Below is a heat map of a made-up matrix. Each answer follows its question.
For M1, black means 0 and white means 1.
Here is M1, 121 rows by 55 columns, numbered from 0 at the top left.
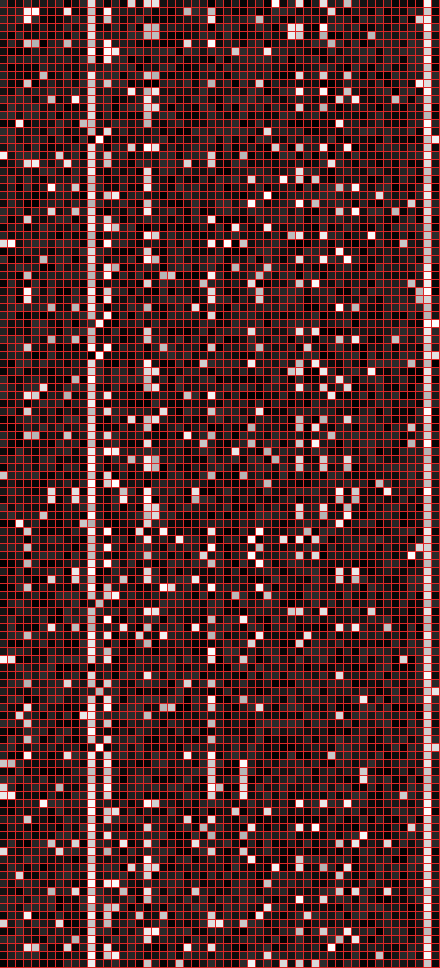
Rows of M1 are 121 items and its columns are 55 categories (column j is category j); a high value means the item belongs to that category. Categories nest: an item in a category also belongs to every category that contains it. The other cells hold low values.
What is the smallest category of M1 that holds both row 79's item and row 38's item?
11
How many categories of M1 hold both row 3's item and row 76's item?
7
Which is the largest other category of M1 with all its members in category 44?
6
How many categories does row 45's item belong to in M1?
8
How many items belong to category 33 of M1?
12
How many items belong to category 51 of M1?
7
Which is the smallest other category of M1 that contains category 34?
16
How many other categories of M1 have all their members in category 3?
10
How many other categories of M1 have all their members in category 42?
9
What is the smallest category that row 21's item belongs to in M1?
37
